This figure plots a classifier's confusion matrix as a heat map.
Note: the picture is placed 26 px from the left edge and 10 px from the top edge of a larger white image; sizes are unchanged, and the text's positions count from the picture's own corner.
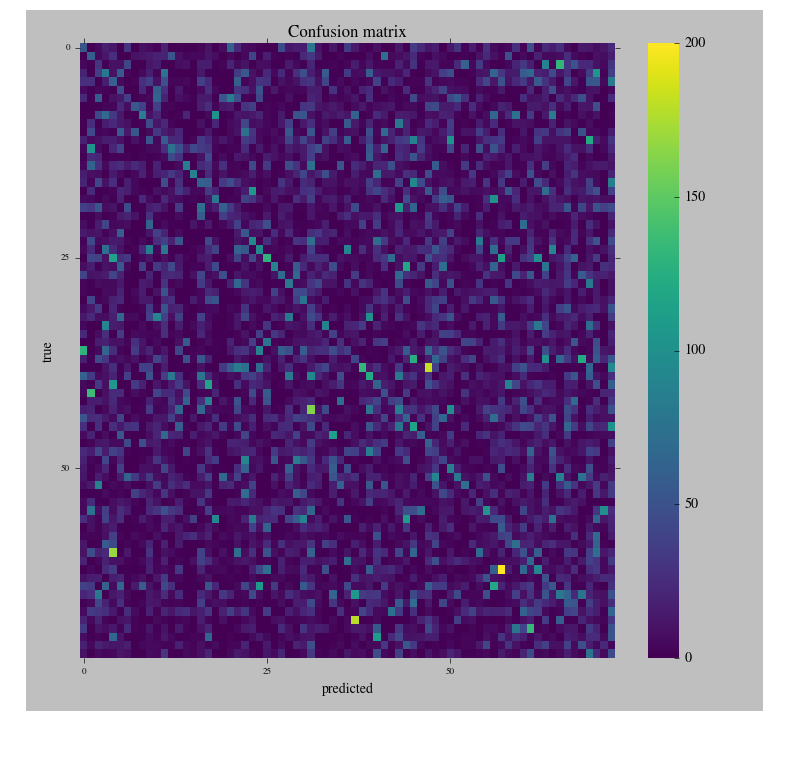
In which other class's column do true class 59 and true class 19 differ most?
43
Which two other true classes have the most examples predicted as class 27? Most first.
36, 0
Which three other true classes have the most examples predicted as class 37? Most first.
68, 65, 8
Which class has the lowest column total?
15
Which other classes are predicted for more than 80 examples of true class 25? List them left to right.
4, 57, 62
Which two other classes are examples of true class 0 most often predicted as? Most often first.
31, 20
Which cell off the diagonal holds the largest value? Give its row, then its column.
62, 57
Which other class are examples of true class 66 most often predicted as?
45
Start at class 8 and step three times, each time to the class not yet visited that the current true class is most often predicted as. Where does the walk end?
44
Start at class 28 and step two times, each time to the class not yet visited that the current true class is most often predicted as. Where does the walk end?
61
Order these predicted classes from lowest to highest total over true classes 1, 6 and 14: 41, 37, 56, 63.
56, 37, 63, 41
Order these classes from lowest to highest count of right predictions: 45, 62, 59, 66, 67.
67, 66, 59, 62, 45
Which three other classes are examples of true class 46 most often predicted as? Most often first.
34, 11, 5
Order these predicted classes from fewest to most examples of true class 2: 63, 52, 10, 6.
10, 6, 52, 63
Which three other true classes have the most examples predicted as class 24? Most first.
64, 36, 38
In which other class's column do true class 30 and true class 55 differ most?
71
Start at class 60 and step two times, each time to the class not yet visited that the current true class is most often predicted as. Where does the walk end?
72
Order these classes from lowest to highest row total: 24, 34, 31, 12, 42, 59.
34, 31, 59, 42, 12, 24
